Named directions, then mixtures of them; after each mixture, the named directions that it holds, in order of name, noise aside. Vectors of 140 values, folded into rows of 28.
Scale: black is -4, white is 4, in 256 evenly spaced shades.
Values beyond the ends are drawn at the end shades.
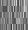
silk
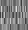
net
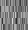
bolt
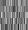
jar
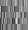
bolt, net, silk.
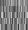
jar, silk.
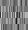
bolt, jar, net.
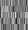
bolt, jar.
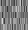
bolt, net, silk.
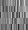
jar, net, silk.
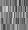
bolt, net, silk.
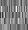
net.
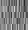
jar, silk.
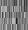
bolt, net, silk.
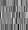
jar, net.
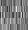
net.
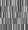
bolt, silk.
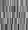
jar, silk.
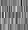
net.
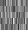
jar.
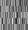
bolt.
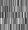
jar, net, silk.
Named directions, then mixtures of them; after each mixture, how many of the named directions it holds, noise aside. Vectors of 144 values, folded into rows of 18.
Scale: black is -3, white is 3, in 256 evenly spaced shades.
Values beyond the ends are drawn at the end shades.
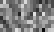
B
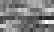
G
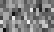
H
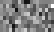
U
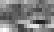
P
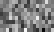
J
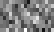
two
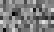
two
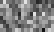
one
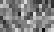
one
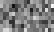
four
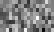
one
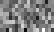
one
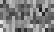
four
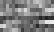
one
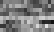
one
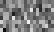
one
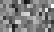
one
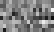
two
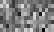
two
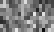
one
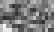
three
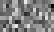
three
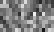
one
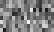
one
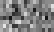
four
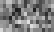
three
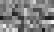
four
